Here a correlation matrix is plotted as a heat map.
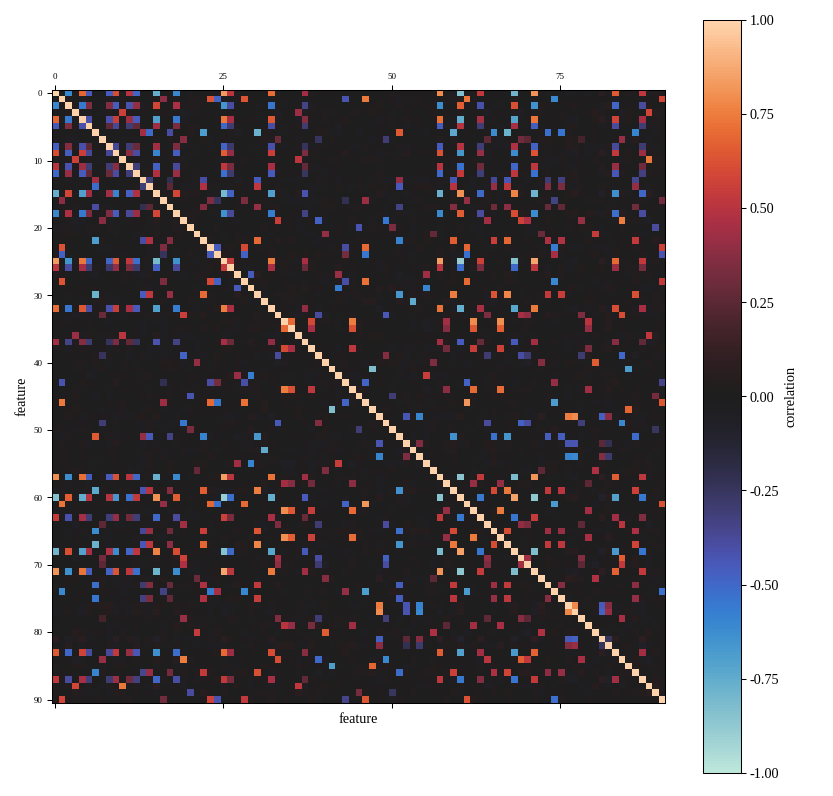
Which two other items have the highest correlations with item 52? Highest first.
54, 81
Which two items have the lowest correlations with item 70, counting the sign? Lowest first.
49, 39
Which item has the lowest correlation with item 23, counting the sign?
74
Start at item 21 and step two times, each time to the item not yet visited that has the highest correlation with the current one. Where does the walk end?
40
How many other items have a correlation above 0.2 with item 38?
7
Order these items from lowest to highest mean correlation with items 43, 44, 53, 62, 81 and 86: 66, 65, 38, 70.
70, 65, 38, 66
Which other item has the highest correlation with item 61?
46
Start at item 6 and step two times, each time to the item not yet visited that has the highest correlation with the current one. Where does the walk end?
13
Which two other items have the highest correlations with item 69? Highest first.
84, 19
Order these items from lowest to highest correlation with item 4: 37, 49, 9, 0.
49, 37, 9, 0
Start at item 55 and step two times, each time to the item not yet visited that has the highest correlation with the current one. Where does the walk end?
27
